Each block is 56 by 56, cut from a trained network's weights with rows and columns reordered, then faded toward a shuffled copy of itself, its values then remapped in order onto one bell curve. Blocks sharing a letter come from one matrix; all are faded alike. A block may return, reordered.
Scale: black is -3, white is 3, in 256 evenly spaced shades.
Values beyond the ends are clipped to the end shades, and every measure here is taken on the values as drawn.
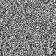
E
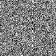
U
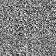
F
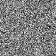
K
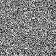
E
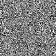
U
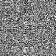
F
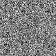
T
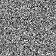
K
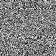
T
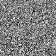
T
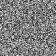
E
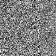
U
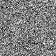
T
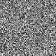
U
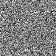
T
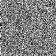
U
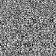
F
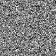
U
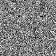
K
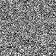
T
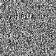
U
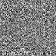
F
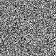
U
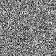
E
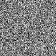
U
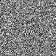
U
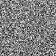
E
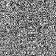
F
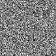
U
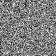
K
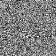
T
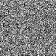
E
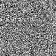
E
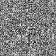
F
